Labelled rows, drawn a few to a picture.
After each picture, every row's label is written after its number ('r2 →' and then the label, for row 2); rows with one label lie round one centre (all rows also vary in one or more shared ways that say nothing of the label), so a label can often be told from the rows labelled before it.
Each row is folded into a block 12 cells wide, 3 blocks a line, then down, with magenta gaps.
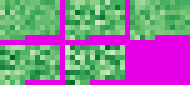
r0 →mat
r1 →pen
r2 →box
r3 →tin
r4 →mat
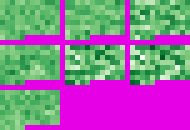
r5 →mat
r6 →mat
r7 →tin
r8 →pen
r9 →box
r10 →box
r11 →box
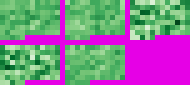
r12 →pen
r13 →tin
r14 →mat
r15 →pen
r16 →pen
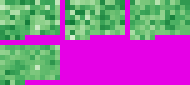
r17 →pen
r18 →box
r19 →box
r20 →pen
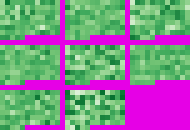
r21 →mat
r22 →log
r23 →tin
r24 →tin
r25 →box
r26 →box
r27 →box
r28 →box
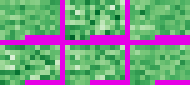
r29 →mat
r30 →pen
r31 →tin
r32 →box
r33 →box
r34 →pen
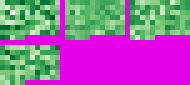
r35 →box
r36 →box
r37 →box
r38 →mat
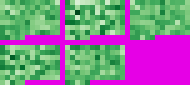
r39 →pen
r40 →pen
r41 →tin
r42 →pen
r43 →tin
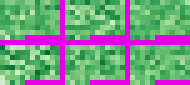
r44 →box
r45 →box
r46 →pen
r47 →mat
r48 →box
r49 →mat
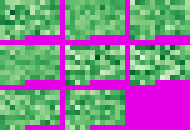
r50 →pen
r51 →box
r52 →tin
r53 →tin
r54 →tin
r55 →box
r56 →log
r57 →box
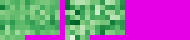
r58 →log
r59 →log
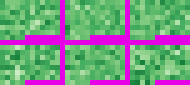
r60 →pen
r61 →log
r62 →box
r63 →tin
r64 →tin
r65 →pen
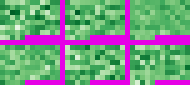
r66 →tin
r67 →pen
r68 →box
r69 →box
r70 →box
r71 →box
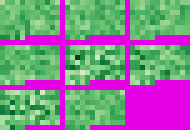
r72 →pen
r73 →tin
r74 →pen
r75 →box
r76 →tin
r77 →mat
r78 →pen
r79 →pen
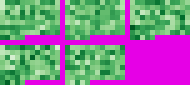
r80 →mat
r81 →tin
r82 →log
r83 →pen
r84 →box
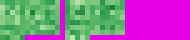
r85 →mat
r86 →box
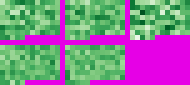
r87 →log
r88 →tin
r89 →mat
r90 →log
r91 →log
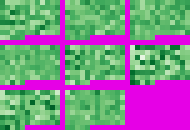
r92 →pen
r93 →box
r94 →log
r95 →box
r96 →log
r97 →log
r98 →pen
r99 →tin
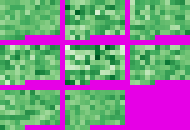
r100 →mat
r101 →tin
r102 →mat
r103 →box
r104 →tin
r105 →tin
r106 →box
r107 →log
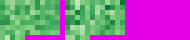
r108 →box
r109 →log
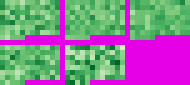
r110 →log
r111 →log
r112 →mat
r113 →tin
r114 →pen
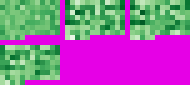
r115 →log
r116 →box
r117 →log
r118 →box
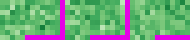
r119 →log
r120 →tin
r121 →box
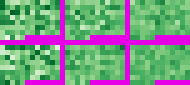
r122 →box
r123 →pen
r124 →tin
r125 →pen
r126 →box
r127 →mat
